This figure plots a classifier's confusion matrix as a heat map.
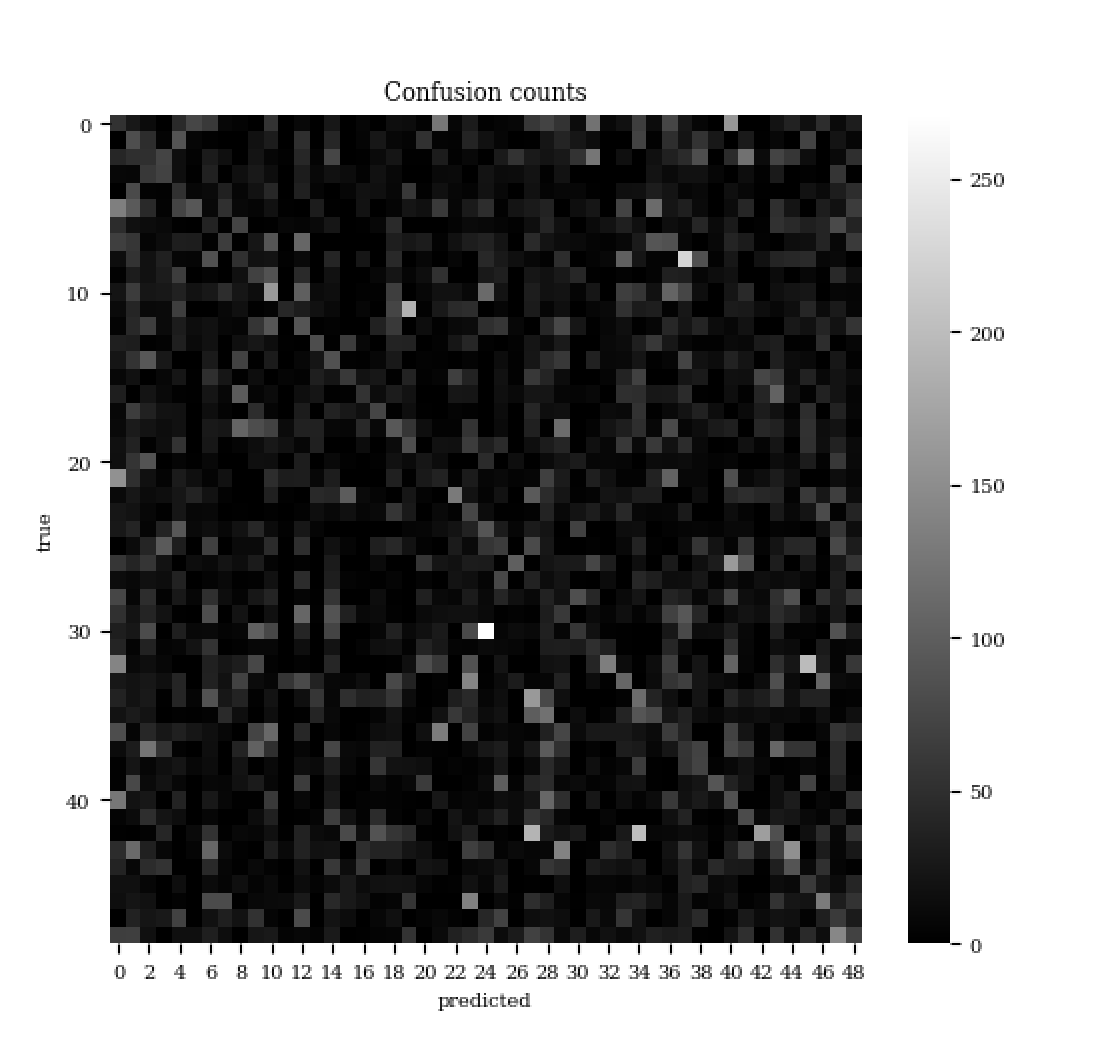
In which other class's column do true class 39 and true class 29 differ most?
25
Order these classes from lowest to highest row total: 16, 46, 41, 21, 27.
27, 41, 16, 21, 46
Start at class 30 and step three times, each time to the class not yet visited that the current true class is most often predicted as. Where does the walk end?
1
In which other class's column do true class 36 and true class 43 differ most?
44
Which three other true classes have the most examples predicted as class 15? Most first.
22, 42, 13
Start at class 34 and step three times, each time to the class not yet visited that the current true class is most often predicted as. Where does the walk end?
3
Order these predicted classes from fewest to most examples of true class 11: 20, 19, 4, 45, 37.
20, 37, 45, 4, 19
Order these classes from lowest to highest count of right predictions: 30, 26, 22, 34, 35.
30, 35, 26, 34, 22
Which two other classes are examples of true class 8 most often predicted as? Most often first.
37, 33
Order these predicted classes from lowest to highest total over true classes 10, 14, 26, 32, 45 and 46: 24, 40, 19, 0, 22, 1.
22, 19, 24, 1, 0, 40
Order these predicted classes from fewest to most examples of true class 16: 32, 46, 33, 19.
32, 19, 46, 33
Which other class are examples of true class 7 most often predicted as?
12
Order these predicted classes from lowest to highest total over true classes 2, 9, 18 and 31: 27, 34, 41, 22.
22, 34, 27, 41
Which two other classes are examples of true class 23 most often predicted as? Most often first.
46, 18
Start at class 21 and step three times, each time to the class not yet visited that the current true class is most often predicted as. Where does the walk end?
28
